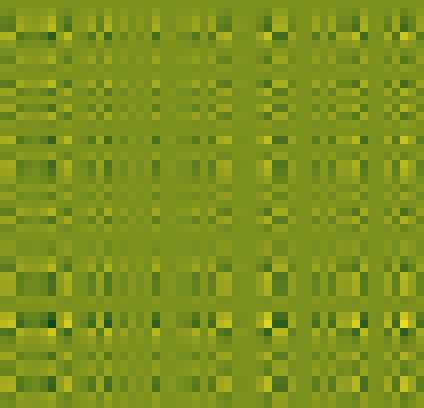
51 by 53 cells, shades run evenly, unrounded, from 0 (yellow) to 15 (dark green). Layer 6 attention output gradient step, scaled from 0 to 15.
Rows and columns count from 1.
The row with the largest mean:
41
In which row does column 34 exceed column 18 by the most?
42
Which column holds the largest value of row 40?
7
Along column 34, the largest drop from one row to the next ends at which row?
5
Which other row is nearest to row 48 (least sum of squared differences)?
49
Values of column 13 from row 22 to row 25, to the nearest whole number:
6 7 8 7
